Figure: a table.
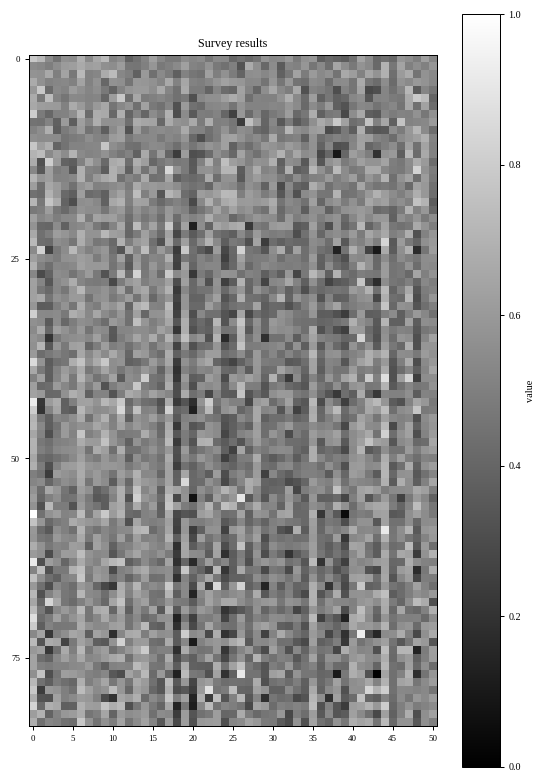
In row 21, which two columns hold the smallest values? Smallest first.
20, 27
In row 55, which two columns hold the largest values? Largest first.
26, 13
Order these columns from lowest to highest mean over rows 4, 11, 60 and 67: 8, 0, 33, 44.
33, 8, 44, 0
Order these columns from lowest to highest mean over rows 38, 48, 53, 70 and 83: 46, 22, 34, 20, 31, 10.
20, 34, 31, 10, 46, 22
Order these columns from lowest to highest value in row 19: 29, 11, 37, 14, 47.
37, 29, 14, 11, 47
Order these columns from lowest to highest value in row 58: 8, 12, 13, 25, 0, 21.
12, 25, 21, 8, 13, 0
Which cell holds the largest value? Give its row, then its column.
57, 0
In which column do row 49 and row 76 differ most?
25
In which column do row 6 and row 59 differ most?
44
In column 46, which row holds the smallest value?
55
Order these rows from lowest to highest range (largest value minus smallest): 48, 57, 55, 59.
48, 59, 55, 57
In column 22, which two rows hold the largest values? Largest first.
79, 43
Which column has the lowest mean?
18
